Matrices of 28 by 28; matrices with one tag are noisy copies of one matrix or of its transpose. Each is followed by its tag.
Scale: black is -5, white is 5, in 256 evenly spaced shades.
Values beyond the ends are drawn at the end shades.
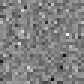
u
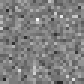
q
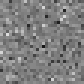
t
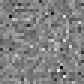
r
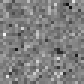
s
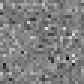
s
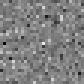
t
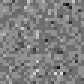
s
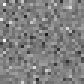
u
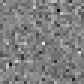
t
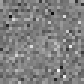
r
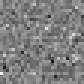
s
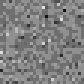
t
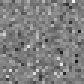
s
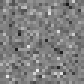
s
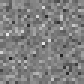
t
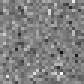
s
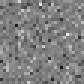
u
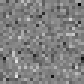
q
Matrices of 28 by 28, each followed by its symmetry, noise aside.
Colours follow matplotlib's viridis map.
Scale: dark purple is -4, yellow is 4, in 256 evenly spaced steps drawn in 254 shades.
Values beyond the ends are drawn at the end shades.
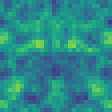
mirrored left to right.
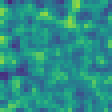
antisymmetric.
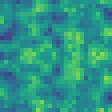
mirrored top to bottom.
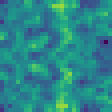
mirrored top to bottom.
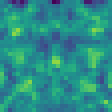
mirrored left to right.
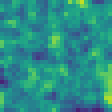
antisymmetric.
